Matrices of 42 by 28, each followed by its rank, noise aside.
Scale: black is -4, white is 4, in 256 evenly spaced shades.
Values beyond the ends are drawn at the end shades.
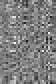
six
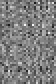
six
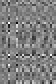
two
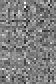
six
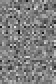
six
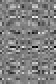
two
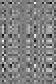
two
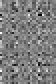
four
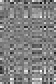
two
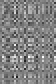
two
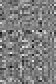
four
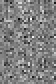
six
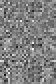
six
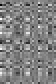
two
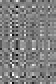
two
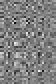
three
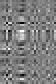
two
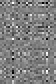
three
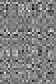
three
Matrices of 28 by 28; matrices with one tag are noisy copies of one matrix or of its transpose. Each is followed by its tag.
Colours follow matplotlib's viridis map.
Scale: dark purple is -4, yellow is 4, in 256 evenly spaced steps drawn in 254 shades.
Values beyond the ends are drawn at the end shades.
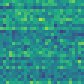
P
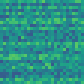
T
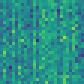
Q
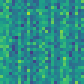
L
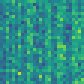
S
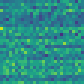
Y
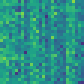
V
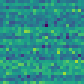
Y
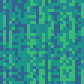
Y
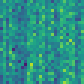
Y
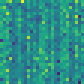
L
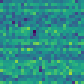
Y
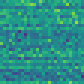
P
